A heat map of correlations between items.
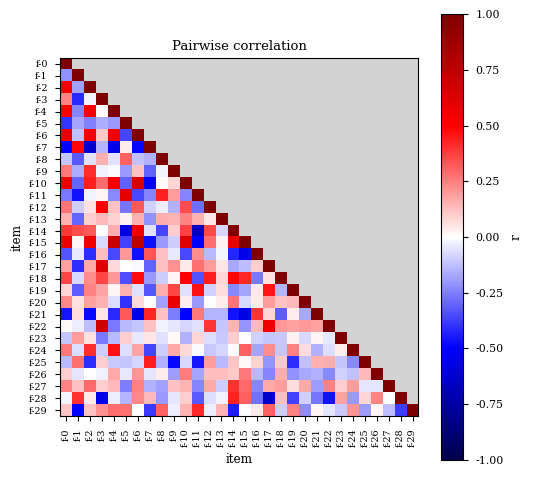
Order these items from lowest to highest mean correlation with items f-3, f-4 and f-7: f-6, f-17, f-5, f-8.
f-5, f-8, f-6, f-17
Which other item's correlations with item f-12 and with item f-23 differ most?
f-3
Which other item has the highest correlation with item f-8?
f-11
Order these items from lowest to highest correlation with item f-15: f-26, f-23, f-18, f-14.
f-23, f-26, f-18, f-14
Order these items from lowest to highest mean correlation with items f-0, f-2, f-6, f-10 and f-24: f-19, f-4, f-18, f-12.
f-19, f-12, f-18, f-4
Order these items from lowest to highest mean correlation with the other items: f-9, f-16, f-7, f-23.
f-7, f-16, f-23, f-9
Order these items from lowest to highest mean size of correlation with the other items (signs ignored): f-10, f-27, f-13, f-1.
f-13, f-27, f-1, f-10
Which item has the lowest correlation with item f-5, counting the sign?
f-14
